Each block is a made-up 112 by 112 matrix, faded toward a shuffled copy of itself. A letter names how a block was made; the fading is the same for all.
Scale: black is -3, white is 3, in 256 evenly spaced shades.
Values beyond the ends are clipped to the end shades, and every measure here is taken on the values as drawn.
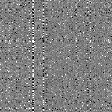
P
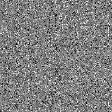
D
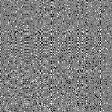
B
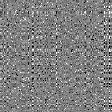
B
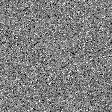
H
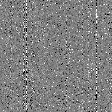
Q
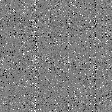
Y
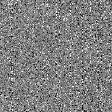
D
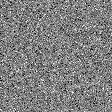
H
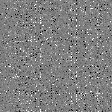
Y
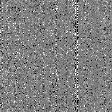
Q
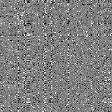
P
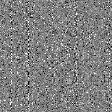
Q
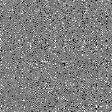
Y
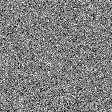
H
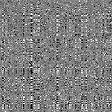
B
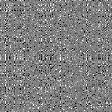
P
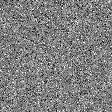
H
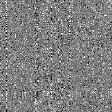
Q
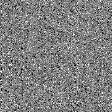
D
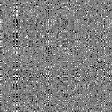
P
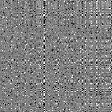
B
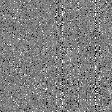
Q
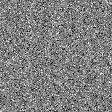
H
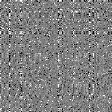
P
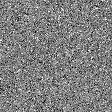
H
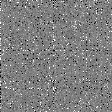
Y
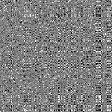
B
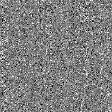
D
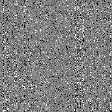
Q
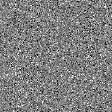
D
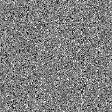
D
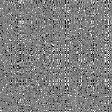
P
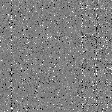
Y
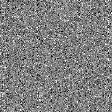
D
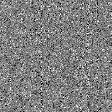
D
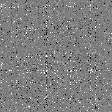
Y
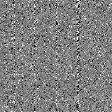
Q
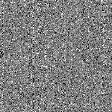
D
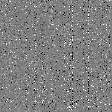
Y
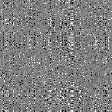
P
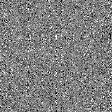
D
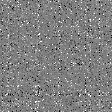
Y
